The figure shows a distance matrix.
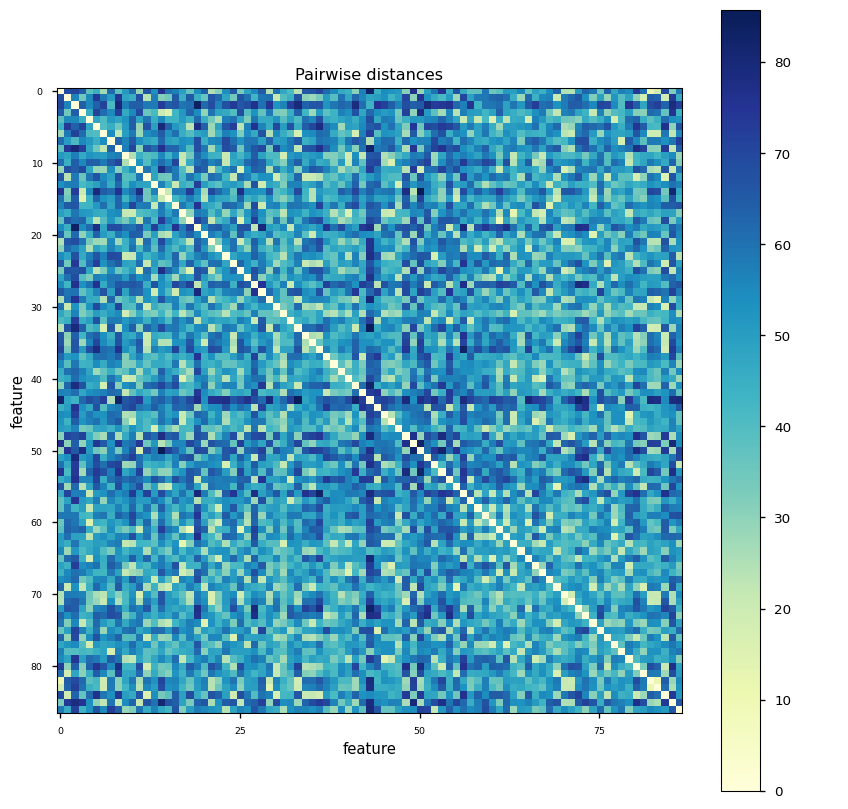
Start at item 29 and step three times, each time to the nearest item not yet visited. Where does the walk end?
0
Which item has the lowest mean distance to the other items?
31
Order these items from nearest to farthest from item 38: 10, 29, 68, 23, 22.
10, 23, 29, 22, 68
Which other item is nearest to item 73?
37
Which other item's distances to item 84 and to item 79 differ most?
45
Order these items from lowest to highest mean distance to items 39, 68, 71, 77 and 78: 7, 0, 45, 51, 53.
7, 0, 45, 53, 51
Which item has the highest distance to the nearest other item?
2
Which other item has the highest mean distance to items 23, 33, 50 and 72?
43
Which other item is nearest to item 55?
69
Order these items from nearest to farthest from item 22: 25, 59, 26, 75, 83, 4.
4, 26, 83, 59, 25, 75
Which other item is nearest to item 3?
15
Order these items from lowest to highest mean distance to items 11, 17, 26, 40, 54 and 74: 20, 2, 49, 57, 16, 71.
71, 57, 20, 16, 49, 2
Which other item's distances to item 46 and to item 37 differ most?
66
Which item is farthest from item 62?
19
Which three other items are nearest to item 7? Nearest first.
78, 43, 64
